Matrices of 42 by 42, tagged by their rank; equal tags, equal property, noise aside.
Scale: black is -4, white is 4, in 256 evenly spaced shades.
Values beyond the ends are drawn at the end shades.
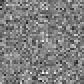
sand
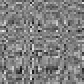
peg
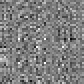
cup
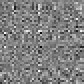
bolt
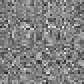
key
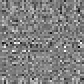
key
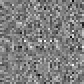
key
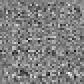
sand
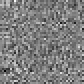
key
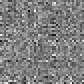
bolt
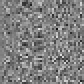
cup
